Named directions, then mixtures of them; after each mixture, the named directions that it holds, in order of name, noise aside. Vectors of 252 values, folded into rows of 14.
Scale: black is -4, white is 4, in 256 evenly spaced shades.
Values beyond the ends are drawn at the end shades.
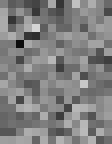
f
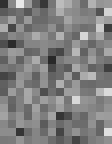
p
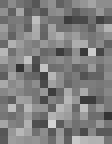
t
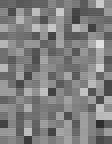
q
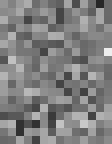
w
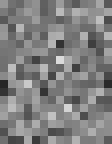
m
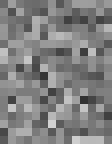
t.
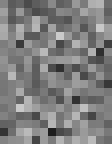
f, m, t.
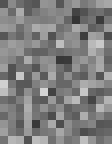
m, q, t.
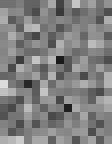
f, m.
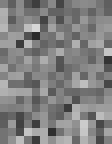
f, q, w.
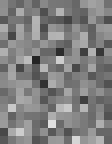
m, t.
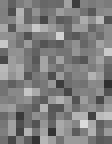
m, q, w.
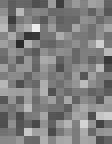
f, q, w.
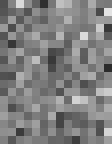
p.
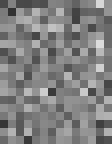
q.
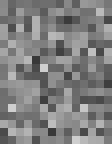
m, t, w.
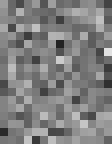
f, m, w.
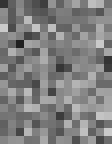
f, p, q.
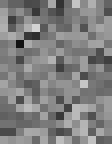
f.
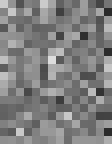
m, p, q.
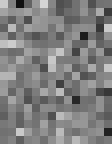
p.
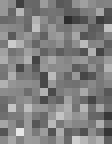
p, t.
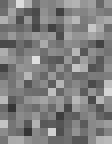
m, p, q.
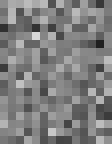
f, q.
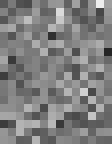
q, w.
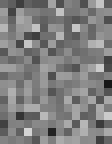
f, m, q.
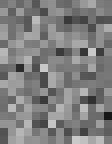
t.
